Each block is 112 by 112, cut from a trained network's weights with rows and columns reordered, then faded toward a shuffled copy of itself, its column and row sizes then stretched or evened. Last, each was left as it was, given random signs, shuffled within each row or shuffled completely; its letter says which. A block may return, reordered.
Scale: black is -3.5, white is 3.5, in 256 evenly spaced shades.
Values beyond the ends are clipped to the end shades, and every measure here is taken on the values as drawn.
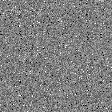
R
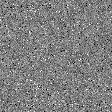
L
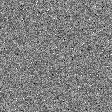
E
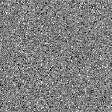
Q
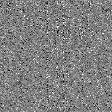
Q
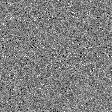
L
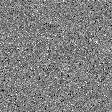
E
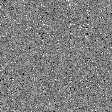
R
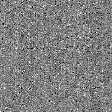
Q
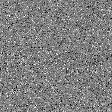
L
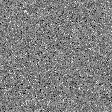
E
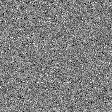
L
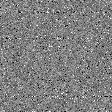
L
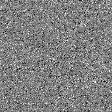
R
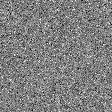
E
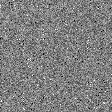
R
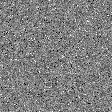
E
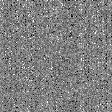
Q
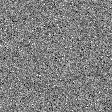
E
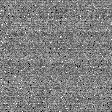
Q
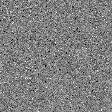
R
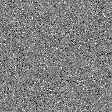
E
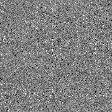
R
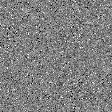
R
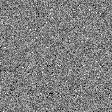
R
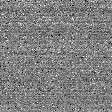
Q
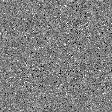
R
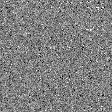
R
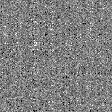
Q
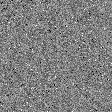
E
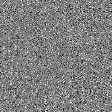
Q
